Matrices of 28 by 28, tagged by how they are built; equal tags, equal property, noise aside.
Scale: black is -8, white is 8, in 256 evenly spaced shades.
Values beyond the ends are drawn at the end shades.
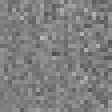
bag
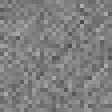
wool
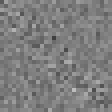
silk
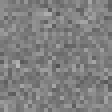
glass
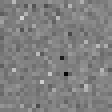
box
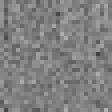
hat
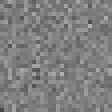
hat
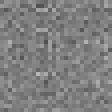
hat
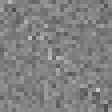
silk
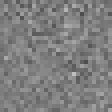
bag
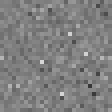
box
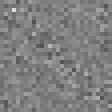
silk
